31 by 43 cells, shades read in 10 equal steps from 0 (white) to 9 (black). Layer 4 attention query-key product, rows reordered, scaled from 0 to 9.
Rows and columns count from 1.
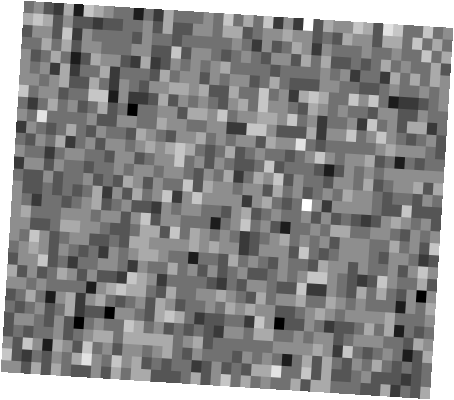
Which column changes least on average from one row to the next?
18
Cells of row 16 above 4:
22
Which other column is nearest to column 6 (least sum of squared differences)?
14
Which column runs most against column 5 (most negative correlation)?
6
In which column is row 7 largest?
38
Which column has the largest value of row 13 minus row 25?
32
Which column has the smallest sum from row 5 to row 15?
25
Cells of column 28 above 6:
4
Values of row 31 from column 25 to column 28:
3 5 4 5
